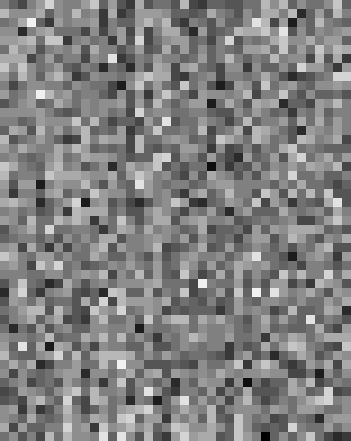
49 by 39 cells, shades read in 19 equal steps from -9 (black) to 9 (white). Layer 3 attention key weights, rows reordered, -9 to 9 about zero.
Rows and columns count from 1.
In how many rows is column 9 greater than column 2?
19
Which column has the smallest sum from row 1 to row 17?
15
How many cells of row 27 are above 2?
4
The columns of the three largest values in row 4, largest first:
32, 30, 27
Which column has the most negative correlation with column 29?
33
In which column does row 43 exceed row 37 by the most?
16
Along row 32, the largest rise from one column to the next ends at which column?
23
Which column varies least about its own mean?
22
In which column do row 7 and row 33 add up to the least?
10
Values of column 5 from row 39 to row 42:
3 1 -6 -2
